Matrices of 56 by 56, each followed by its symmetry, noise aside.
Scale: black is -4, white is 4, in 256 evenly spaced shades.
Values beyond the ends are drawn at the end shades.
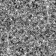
same after a half turn.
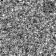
symmetric across the other diagonal.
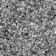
no symmetry.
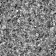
same after a half turn.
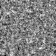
no symmetry.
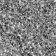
symmetric across the other diagonal.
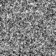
no symmetry.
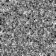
same after a half turn.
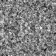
mirrored top to bottom.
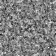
same after a half turn.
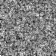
symmetric across the other diagonal.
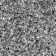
no symmetry.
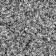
no symmetry.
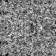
mirrored top to bottom.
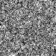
no symmetry.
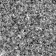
symmetric across the other diagonal.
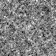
symmetric across the other diagonal.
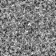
same after a half turn.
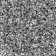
symmetric across the other diagonal.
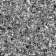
antisymmetric.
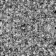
mirrored top to bottom.
